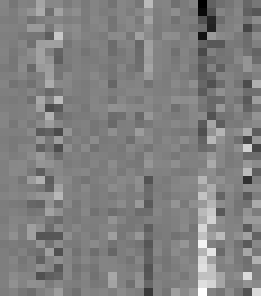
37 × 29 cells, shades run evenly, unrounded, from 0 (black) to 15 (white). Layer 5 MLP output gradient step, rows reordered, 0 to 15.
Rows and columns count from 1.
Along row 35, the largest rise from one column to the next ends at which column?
28
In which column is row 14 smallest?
6
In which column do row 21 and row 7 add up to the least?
23
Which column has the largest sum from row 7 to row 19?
17
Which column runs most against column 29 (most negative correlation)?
27
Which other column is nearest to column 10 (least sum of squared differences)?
26
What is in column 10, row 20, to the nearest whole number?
7
